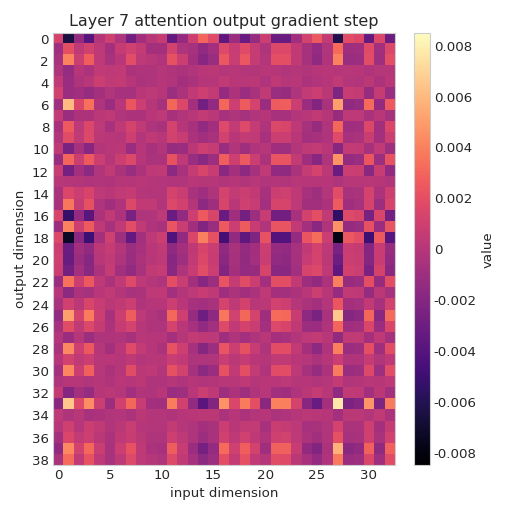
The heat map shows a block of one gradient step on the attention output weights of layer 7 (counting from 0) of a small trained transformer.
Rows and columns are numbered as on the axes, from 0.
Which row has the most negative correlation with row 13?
24
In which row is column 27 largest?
33
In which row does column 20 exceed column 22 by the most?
18
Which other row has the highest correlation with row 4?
3
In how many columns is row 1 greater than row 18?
19
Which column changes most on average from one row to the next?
27
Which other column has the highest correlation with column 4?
6
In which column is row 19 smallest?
1
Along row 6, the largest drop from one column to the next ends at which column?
28
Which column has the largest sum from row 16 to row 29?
20
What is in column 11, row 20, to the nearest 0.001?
-0.002
